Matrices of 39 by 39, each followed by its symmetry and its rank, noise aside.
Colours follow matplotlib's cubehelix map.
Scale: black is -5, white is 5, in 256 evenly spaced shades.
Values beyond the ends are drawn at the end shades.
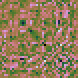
symmetric, rank six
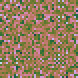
symmetric, rank seven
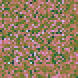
no symmetry, rank seven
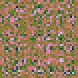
no symmetry, rank six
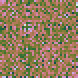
symmetric, rank five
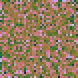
antisymmetric, rank six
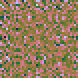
antisymmetric, rank six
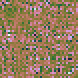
symmetric, rank six
